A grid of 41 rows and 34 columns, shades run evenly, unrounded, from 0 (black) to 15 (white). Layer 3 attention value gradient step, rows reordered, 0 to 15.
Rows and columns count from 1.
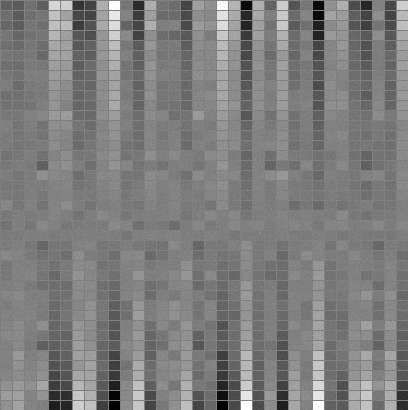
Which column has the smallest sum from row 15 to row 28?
31
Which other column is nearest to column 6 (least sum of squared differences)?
34
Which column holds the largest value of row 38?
27
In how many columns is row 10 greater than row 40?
15
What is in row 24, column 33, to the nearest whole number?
7
